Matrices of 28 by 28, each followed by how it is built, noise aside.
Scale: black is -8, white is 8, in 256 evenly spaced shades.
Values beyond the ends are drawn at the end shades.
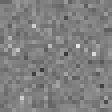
sparse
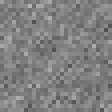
Hankel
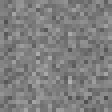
repeating rows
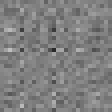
low rank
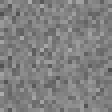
repeating rows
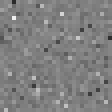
sparse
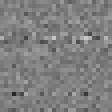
uneven rows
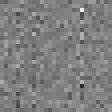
uneven columns
